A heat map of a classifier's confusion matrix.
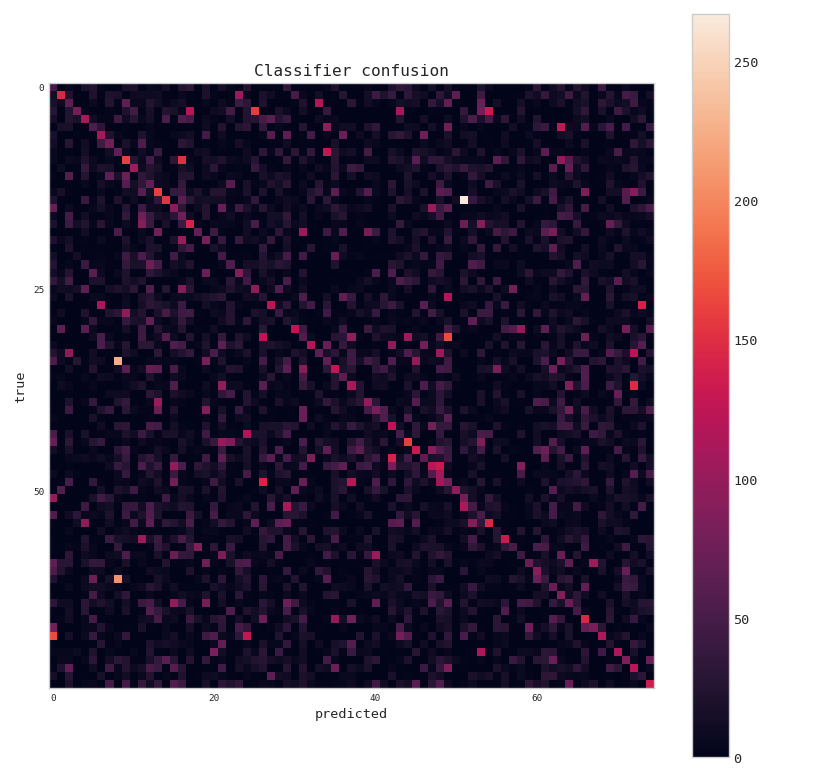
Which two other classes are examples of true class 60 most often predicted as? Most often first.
71, 0
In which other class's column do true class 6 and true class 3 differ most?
25
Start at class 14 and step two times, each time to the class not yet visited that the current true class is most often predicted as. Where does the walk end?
0
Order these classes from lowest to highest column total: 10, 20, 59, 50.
50, 59, 10, 20
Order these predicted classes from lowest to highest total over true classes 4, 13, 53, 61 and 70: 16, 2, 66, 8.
2, 16, 66, 8
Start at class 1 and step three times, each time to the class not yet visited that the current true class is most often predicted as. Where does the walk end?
16
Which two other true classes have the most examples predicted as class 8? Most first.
34, 61
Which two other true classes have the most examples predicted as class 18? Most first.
57, 47
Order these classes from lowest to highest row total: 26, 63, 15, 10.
63, 26, 10, 15
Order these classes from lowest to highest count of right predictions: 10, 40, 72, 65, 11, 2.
11, 65, 2, 40, 10, 72
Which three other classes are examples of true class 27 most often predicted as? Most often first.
73, 6, 46
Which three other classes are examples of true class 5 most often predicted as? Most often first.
63, 34, 49
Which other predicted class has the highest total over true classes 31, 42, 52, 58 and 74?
49
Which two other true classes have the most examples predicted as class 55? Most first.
35, 9
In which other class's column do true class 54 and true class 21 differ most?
4
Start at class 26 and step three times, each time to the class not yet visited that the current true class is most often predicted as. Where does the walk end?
72
